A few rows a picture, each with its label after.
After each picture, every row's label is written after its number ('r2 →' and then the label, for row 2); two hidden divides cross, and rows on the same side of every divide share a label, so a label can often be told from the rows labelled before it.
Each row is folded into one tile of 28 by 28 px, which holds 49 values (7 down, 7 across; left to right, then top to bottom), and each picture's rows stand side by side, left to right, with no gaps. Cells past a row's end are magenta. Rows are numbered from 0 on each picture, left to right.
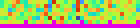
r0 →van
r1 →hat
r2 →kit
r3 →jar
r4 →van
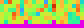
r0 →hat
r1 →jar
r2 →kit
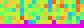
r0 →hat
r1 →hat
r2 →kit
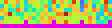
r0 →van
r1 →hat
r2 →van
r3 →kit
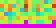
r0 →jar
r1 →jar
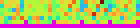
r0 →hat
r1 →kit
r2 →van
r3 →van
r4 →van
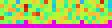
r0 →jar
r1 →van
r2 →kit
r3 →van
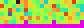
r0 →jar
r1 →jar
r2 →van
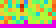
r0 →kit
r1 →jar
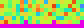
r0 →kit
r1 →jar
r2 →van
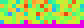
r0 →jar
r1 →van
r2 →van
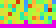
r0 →van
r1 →kit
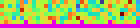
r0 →kit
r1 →hat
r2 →hat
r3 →jar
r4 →van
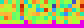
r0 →kit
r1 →van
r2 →jar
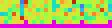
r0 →hat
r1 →van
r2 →van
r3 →van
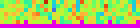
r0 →van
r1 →van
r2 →hat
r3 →kit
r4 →hat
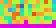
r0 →hat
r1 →van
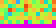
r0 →jar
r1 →jar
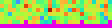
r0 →jar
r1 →kit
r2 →van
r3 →kit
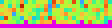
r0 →kit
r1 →hat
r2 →van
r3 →kit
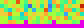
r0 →van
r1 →hat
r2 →jar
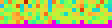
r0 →hat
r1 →hat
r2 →jar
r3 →van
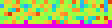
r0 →van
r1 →van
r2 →van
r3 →hat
